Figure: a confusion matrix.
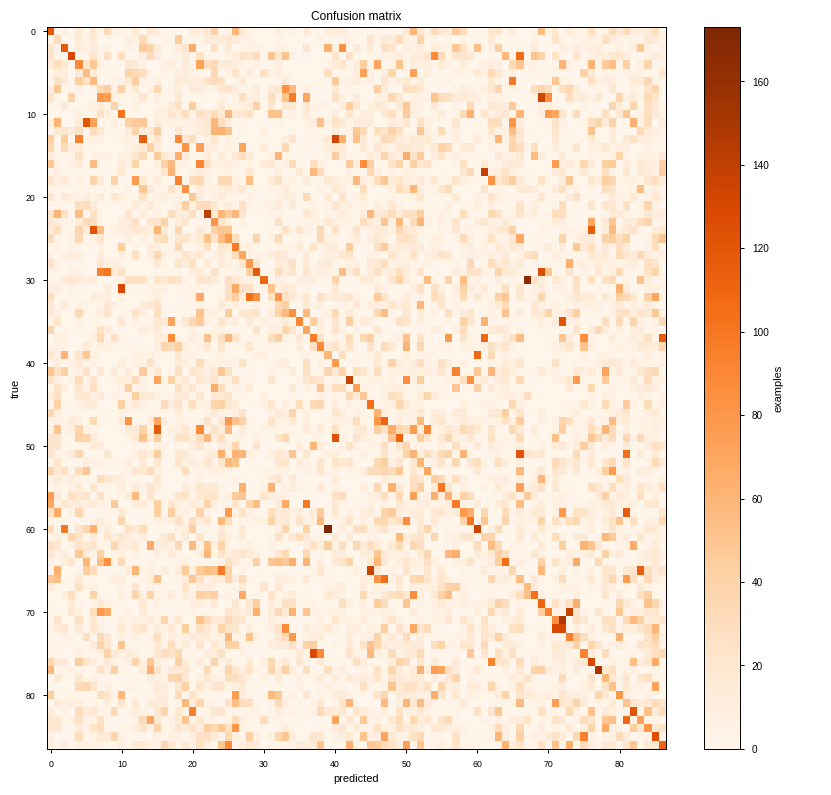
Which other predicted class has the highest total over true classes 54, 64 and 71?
72
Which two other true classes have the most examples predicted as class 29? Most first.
32, 70
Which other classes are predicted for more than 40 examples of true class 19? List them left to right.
13, 51, 83
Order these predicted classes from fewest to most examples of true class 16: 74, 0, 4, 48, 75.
74, 4, 48, 75, 0
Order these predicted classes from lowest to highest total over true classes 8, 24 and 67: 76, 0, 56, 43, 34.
43, 0, 56, 34, 76
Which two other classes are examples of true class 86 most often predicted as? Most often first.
25, 50
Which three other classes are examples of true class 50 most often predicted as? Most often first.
37, 75, 26
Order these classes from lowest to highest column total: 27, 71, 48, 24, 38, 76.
38, 27, 48, 71, 76, 24
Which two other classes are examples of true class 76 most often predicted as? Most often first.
62, 85
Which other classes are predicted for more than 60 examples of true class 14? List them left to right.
19, 21, 27
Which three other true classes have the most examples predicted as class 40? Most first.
13, 49, 83
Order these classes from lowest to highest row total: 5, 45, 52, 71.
5, 45, 52, 71
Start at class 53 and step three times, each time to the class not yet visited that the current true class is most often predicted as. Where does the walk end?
75
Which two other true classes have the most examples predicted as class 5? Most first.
11, 64
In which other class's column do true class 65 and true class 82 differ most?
45
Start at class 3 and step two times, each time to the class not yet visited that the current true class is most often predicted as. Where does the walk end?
47
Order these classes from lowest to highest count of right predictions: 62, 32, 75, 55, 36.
62, 36, 32, 75, 55
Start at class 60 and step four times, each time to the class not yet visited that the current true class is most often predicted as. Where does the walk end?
57
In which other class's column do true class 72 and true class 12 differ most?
71
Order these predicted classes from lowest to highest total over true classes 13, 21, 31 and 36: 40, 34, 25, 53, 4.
53, 25, 34, 4, 40
